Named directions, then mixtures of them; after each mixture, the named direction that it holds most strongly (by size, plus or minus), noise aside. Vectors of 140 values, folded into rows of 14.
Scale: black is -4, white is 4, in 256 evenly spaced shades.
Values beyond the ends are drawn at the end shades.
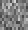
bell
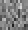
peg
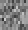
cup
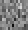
peg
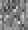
cup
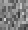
peg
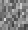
peg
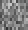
bell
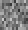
bell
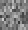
cup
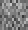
bell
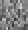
peg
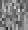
bell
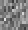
cup
